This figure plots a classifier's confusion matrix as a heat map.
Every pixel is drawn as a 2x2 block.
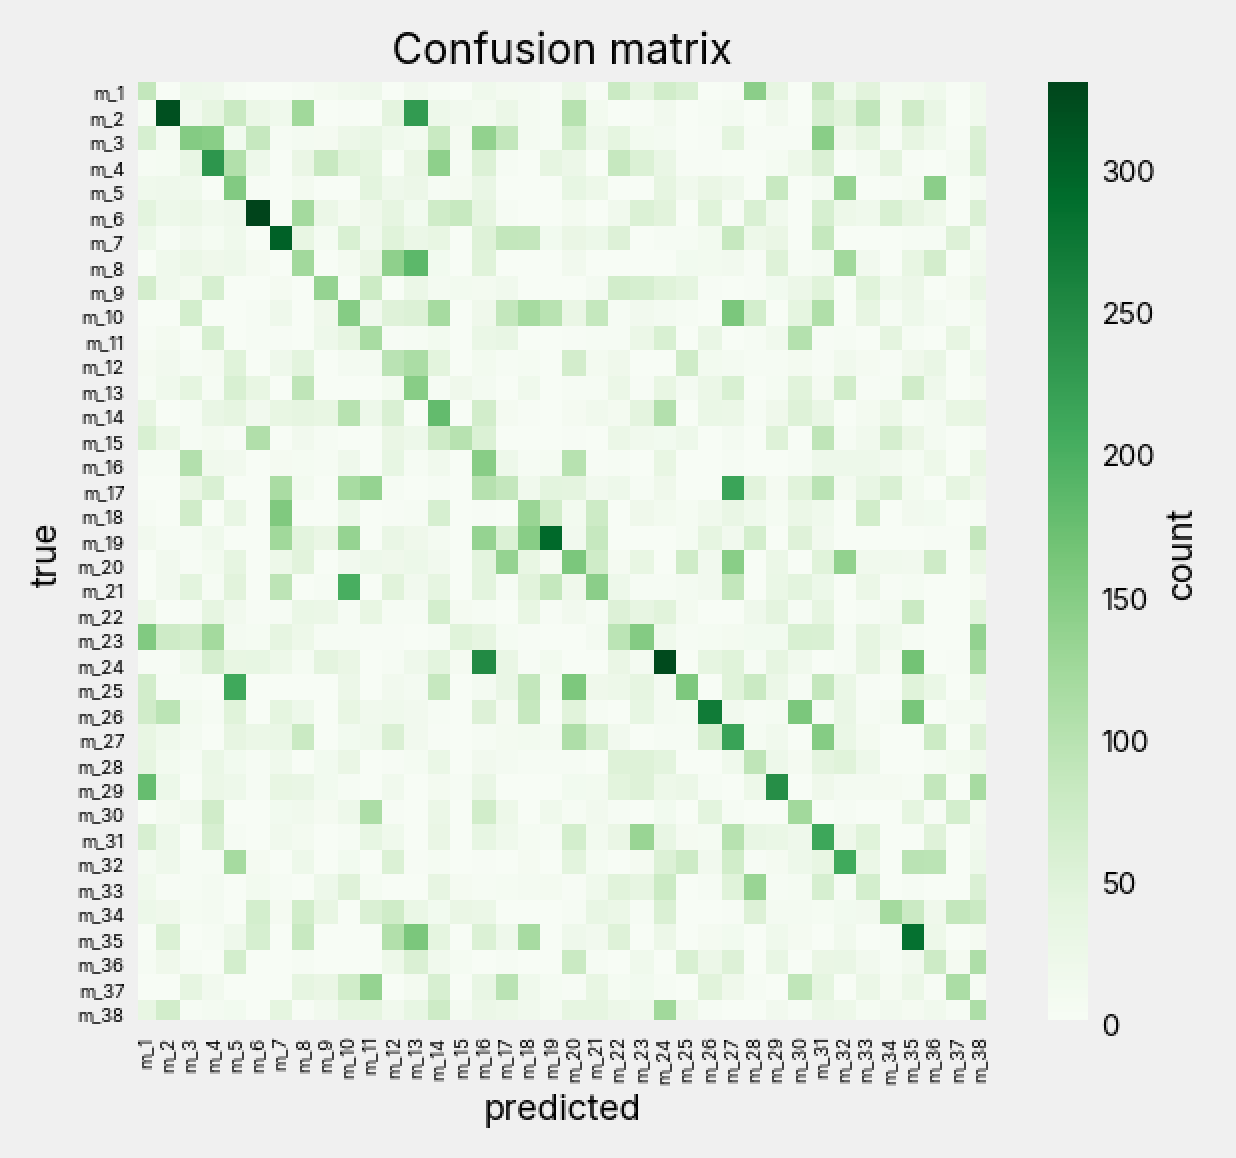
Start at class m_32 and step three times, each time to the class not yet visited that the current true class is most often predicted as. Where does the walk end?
m_38
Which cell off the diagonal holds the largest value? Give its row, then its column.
m_24, m_16
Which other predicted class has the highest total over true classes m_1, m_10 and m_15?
m_31
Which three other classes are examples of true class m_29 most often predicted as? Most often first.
m_1, m_38, m_36
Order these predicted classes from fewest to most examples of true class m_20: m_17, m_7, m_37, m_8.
m_37, m_7, m_8, m_17
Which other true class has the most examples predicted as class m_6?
m_15
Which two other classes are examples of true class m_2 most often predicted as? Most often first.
m_13, m_8
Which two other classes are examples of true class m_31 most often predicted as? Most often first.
m_23, m_27
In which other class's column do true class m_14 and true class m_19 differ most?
m_18
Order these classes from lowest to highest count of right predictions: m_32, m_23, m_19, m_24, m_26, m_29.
m_23, m_32, m_29, m_26, m_19, m_24
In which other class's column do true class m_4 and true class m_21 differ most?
m_10
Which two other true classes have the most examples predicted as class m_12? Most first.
m_8, m_35
